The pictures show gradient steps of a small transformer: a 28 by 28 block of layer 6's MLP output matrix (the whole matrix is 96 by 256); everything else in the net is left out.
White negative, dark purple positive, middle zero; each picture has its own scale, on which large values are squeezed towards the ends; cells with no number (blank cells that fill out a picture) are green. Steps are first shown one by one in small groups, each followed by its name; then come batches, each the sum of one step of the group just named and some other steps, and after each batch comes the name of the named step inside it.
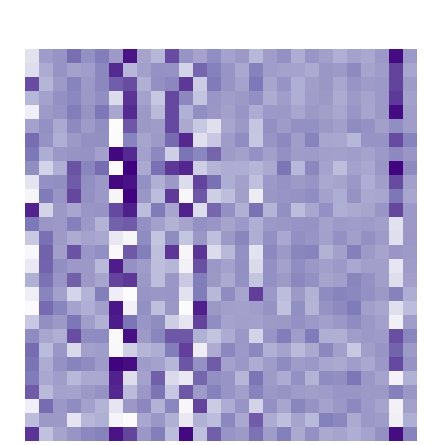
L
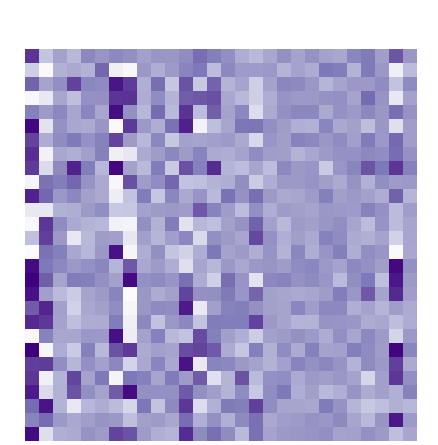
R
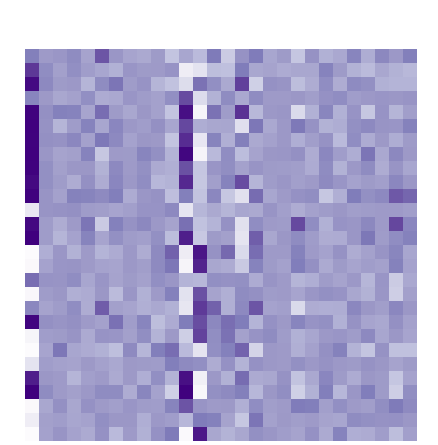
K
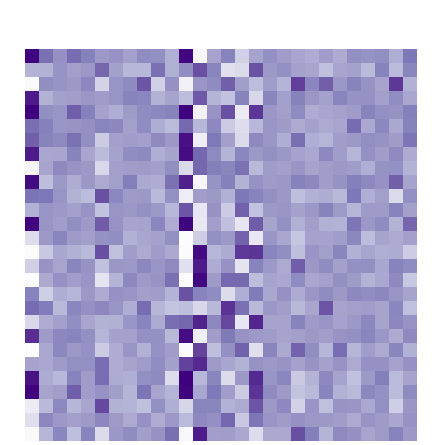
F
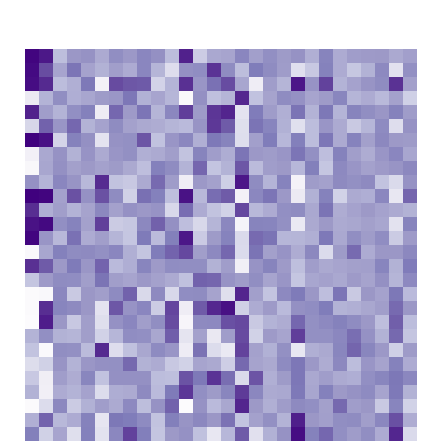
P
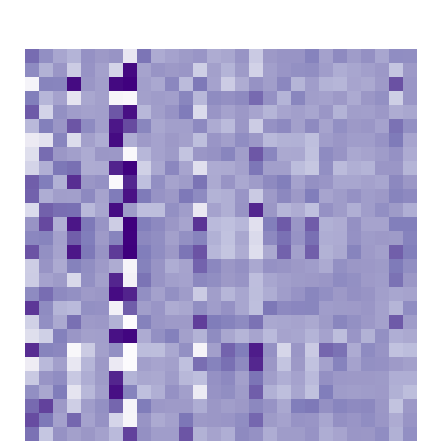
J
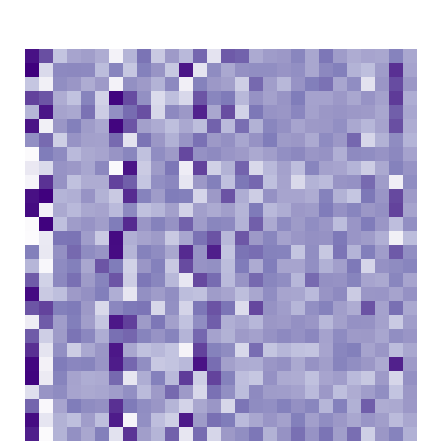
P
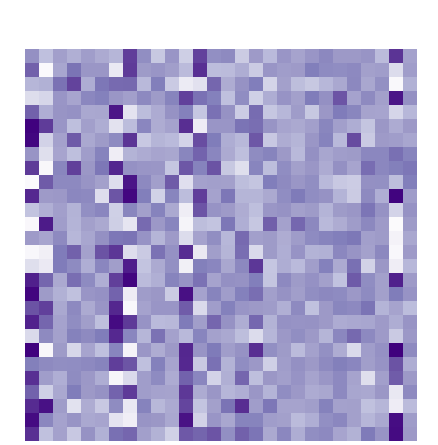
R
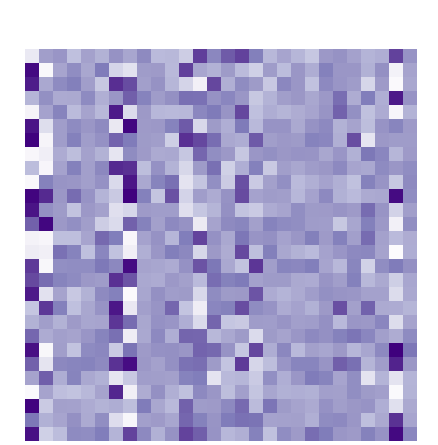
R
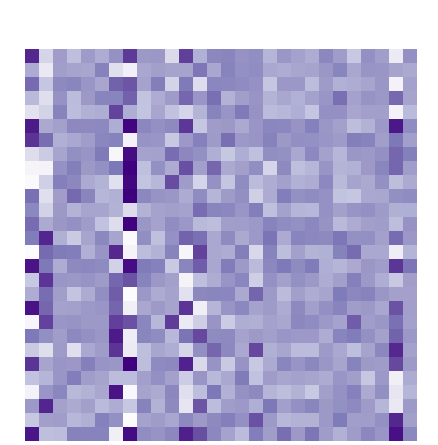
R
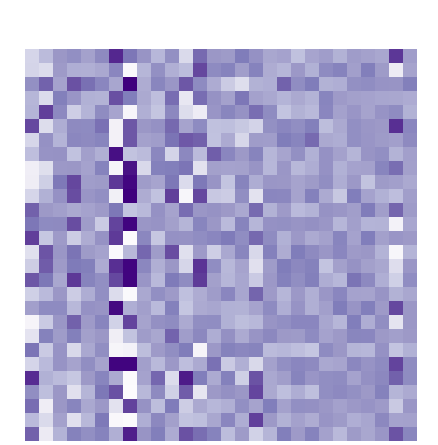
L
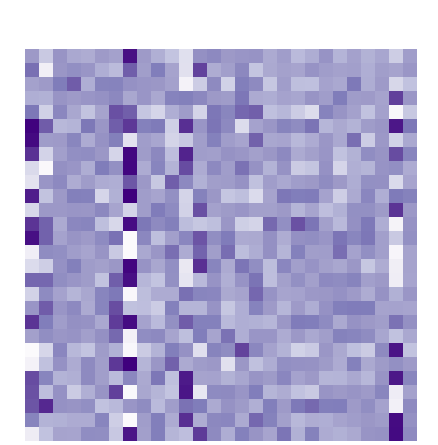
K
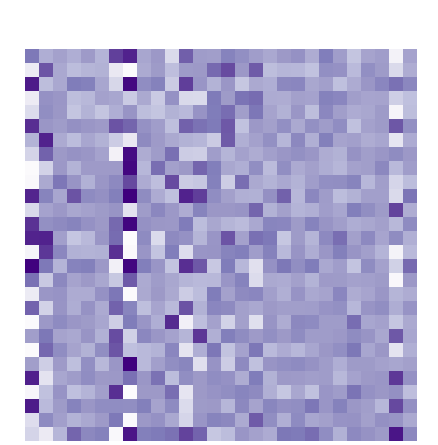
P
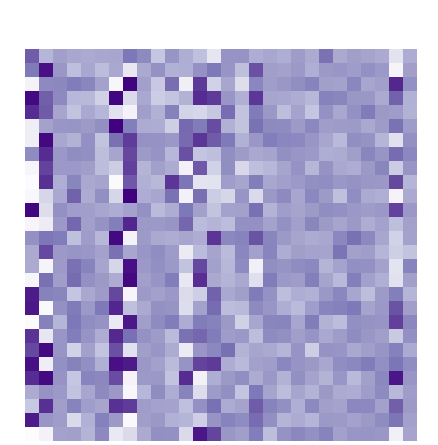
F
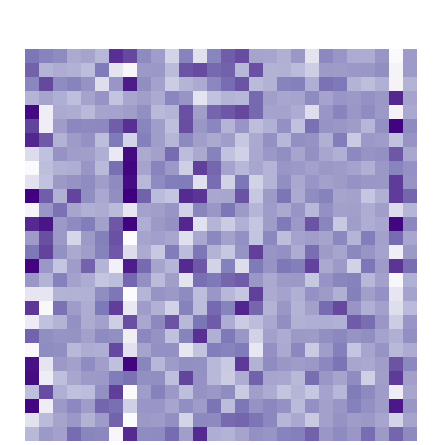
F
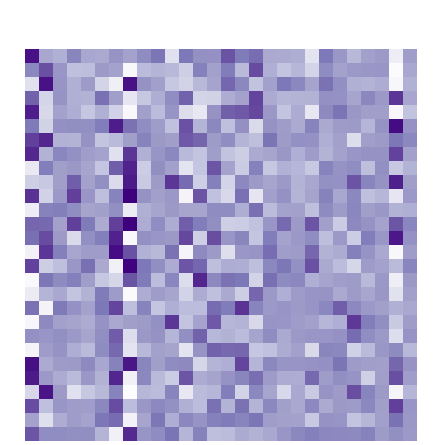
F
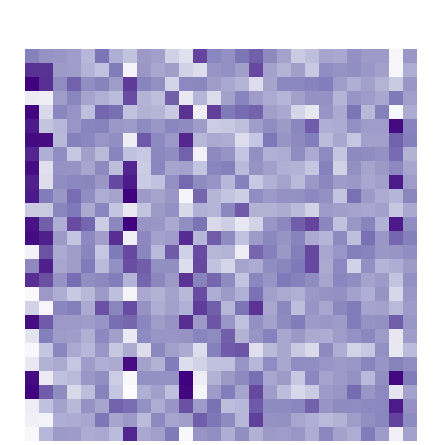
K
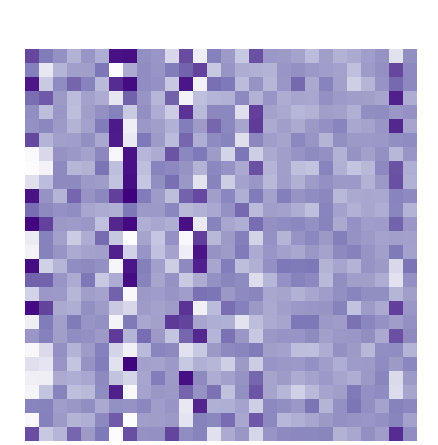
F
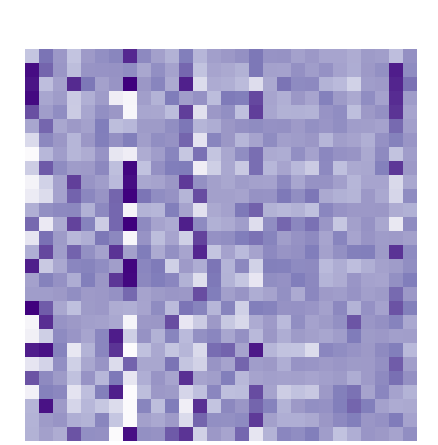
J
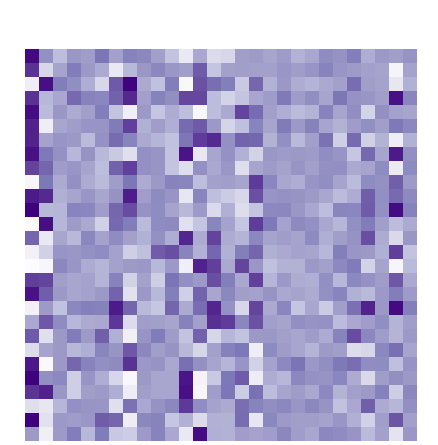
K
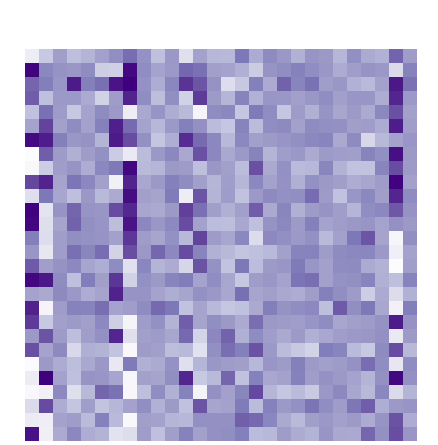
J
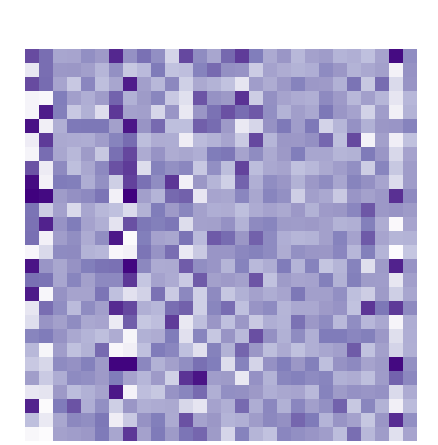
P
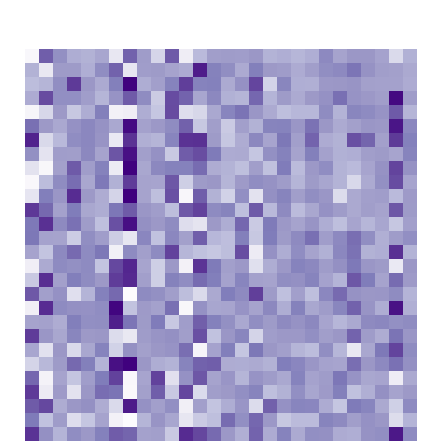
L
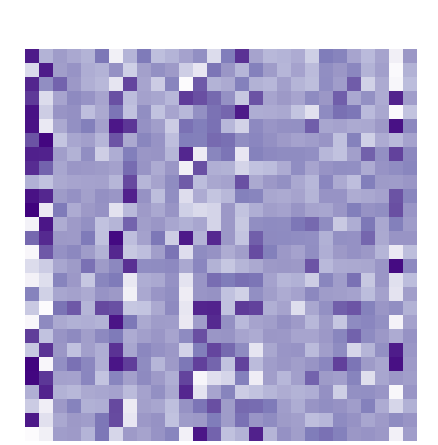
K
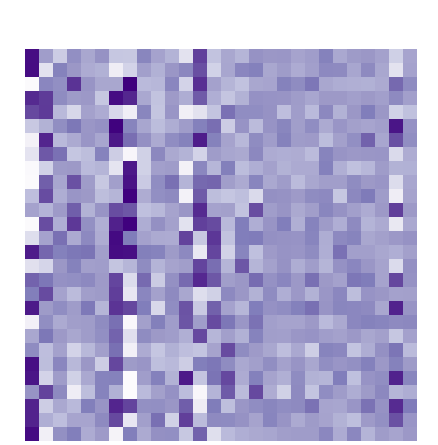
J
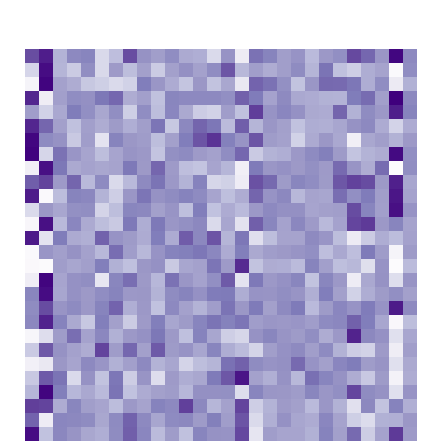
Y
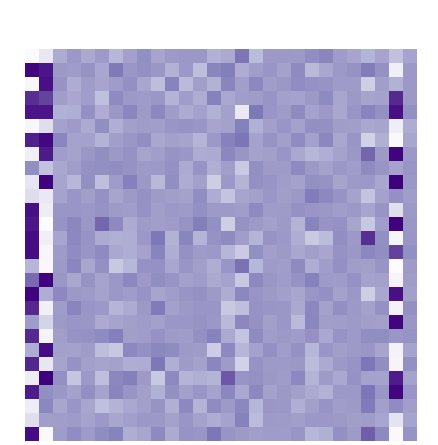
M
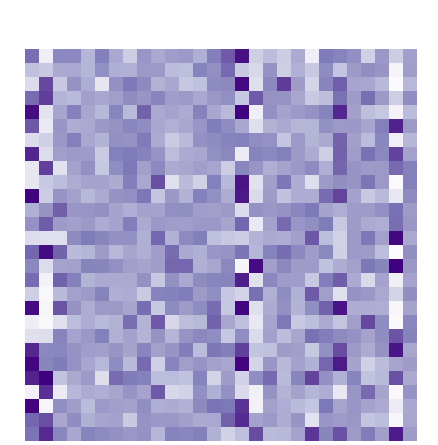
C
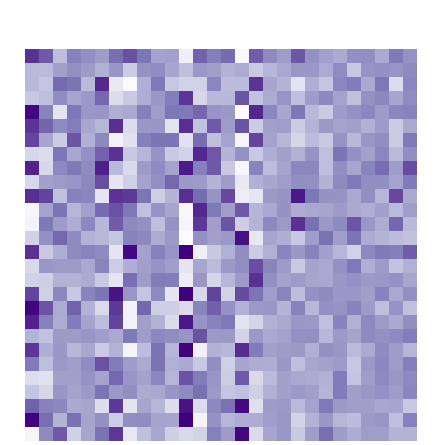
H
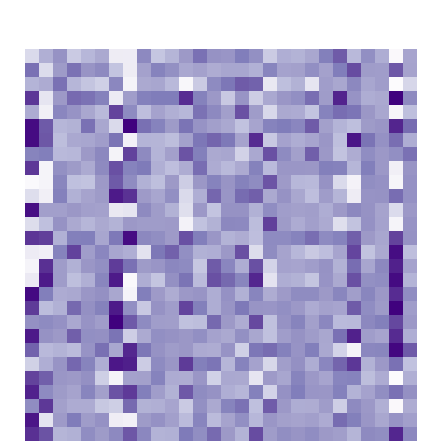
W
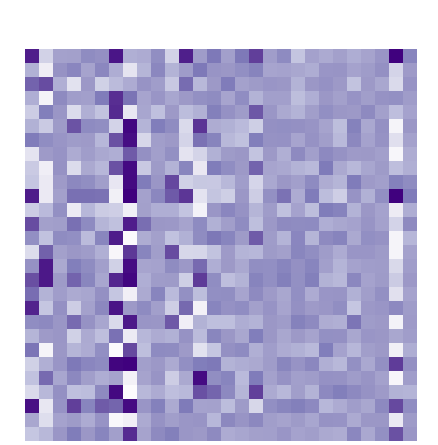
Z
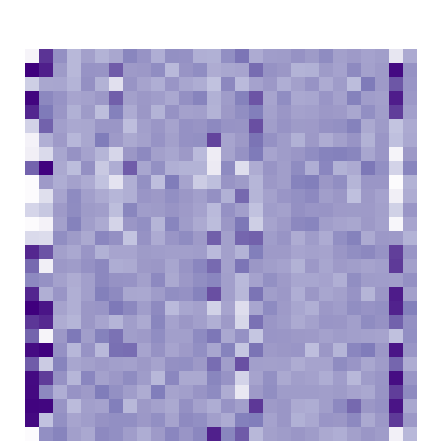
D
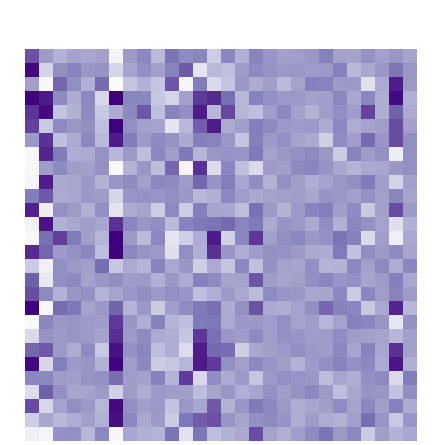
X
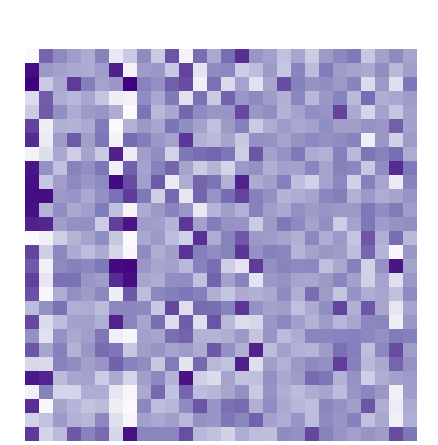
C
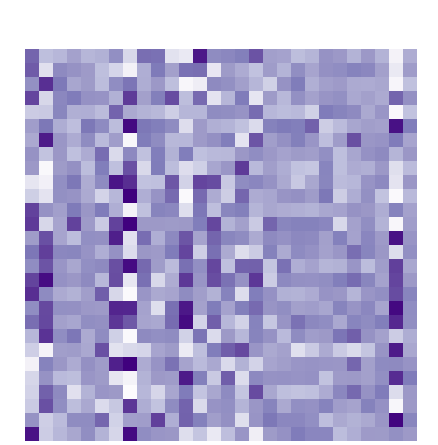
W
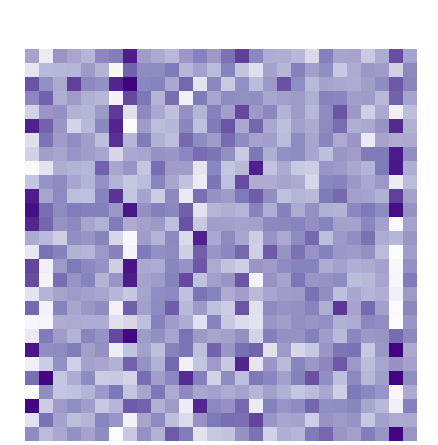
C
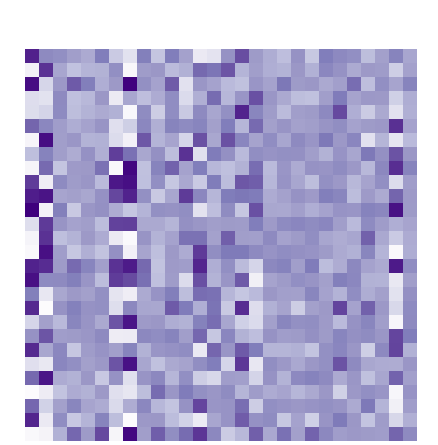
C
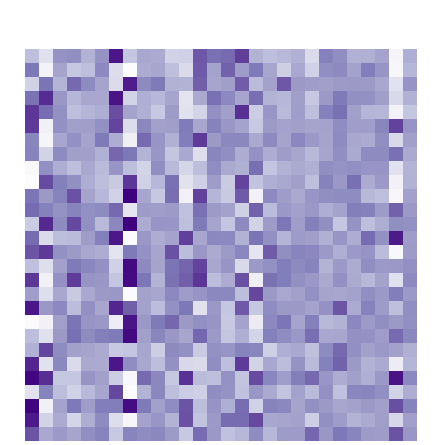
C
